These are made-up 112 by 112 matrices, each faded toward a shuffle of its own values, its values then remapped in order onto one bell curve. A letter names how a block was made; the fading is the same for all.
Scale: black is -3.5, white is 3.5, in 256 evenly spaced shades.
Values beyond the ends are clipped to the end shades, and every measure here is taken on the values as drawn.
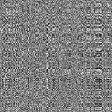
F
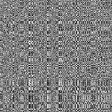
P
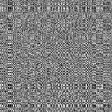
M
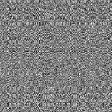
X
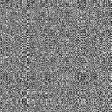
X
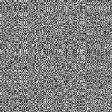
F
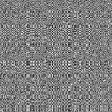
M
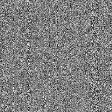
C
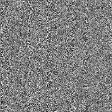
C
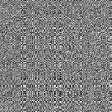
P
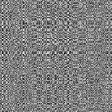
P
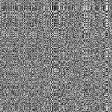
F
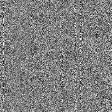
C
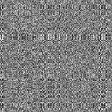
F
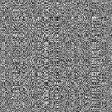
X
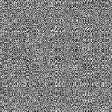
F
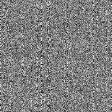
C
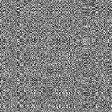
F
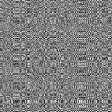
M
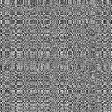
M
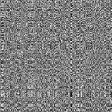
X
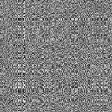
F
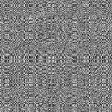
M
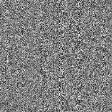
C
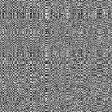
P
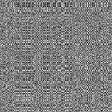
M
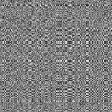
M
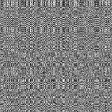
M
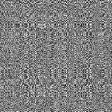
F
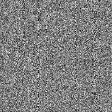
C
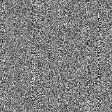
C
